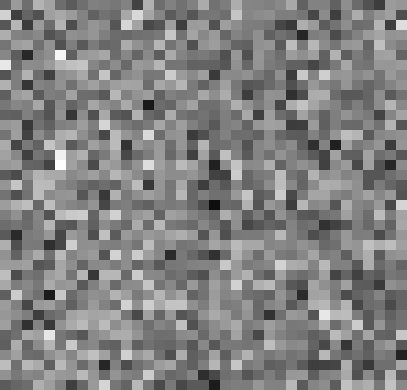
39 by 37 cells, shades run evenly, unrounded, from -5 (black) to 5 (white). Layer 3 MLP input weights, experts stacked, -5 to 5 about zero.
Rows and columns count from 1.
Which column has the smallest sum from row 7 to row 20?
20
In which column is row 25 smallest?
5
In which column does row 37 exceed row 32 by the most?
4
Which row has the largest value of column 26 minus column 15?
27
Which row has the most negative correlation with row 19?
25
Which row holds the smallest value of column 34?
37
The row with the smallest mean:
23
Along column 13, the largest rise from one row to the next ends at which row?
2
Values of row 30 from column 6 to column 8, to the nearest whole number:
3 -1 0
